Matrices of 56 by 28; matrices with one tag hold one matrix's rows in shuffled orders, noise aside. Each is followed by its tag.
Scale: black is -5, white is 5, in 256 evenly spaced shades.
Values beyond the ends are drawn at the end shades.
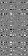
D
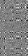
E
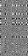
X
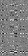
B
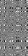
E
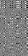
E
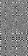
X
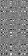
D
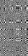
E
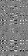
B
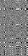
E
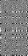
X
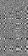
E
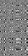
E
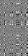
E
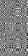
E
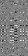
B
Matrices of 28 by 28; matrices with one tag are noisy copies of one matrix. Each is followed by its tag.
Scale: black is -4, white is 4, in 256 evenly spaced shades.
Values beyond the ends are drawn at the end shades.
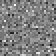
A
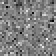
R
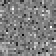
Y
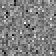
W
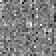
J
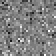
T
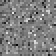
Y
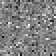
R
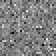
A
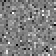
Y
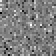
J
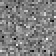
R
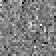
J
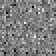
W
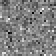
T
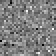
A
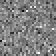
A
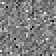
R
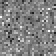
T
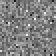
R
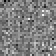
Y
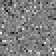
A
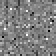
R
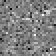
Y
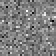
R
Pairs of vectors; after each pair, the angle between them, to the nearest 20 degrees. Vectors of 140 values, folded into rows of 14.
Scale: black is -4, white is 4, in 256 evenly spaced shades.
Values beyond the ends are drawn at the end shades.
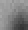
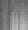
160 degrees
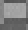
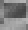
160 degrees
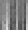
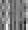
40 degrees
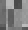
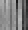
100 degrees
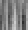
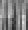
160 degrees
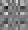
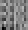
100 degrees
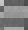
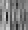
80 degrees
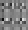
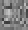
60 degrees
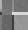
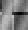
140 degrees
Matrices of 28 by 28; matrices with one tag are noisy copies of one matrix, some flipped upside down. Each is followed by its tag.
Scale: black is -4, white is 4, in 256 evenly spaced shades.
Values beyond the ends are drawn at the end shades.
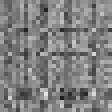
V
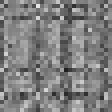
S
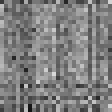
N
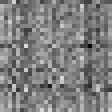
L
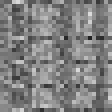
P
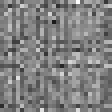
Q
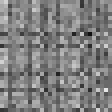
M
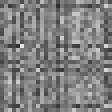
Q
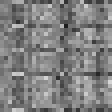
P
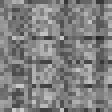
P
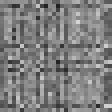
Q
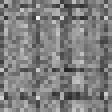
S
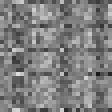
P
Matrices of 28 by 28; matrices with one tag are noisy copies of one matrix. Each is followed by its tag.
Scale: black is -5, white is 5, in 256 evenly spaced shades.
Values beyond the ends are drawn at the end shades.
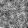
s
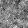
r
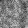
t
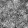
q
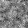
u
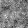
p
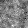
t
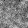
r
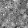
q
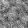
u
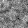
u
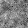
p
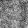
t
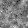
r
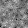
q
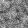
u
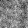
t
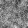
r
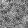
u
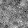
r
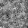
s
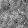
p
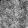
t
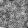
s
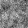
p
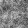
p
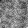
t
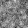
q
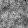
p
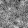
r
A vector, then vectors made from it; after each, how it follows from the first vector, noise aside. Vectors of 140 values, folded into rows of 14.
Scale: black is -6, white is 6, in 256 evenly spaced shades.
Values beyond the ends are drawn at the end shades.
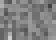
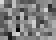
wrapped around, negated, scaled up.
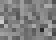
wrapped around.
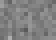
shrunk.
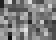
negated, scaled up.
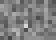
wrapped around.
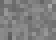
negated, shrunk.
